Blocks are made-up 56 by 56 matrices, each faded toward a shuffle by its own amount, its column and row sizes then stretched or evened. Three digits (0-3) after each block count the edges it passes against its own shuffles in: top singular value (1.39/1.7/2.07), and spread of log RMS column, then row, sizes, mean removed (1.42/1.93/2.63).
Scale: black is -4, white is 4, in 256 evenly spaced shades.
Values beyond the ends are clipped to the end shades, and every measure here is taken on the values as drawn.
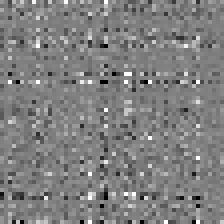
1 3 3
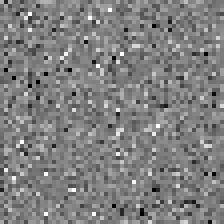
0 0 0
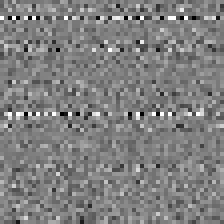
3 0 3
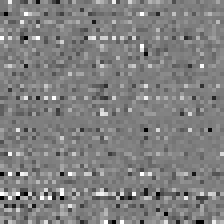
2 1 3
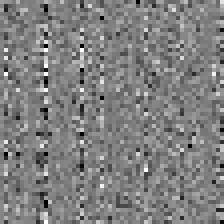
2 3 0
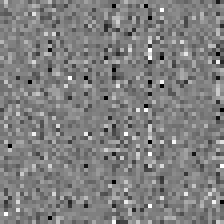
1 2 0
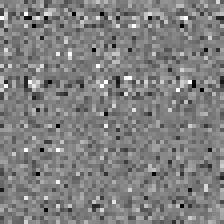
2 1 2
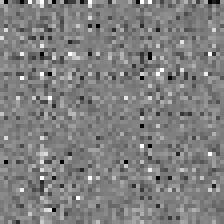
2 2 2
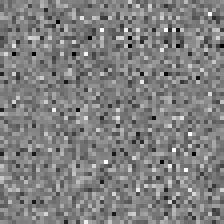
1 0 1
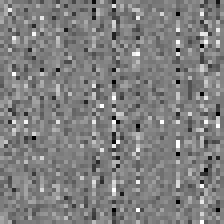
2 3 0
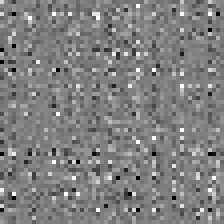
1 3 2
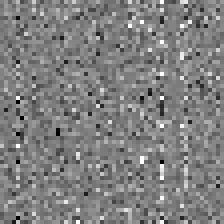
2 2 0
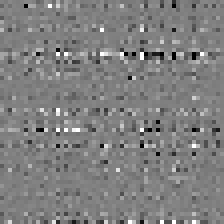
3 2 3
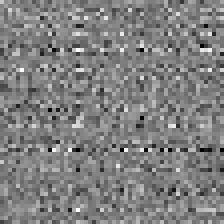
3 1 3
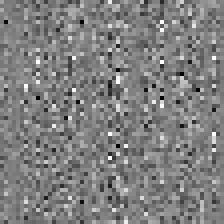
0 3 0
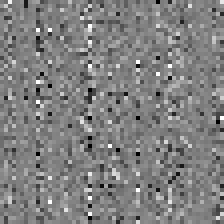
1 3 0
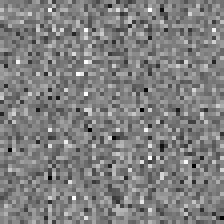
1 1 1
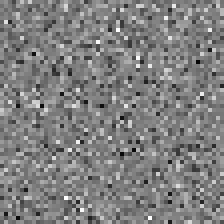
1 0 0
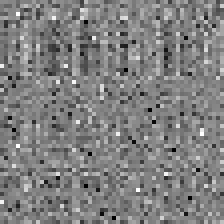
3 0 0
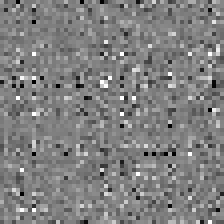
0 2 2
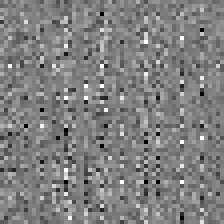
1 3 1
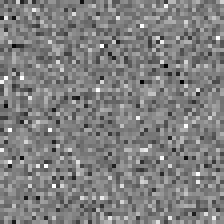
0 0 0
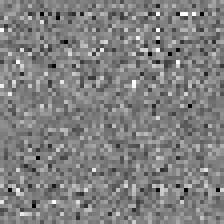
1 0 2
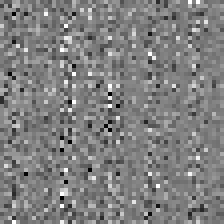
1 3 0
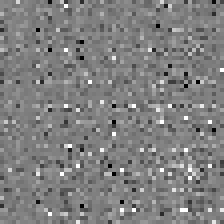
1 2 2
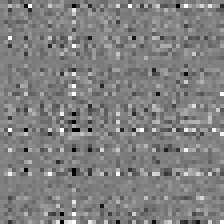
3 2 3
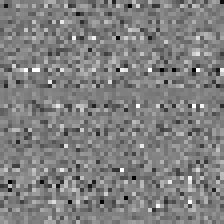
0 0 3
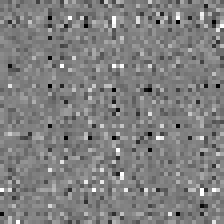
0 2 2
